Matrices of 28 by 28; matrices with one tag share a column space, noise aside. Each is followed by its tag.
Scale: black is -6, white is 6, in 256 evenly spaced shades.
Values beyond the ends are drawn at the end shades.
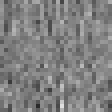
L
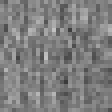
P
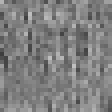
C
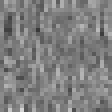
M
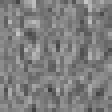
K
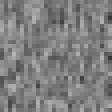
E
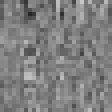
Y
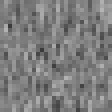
E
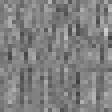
P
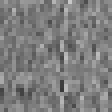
K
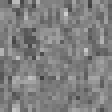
Y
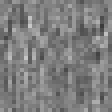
P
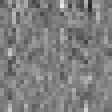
Y
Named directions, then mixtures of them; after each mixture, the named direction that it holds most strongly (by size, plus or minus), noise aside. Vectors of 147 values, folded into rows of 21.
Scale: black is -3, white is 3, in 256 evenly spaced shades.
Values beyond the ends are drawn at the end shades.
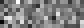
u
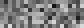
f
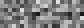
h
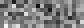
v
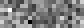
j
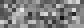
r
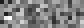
u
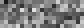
f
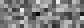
h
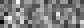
u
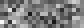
r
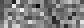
v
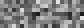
h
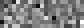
u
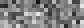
v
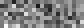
v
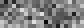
v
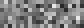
f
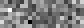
j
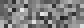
r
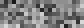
v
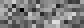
r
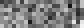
f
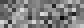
r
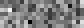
j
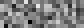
v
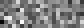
u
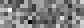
j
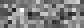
r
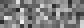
u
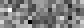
j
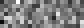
u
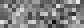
r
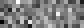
u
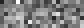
u
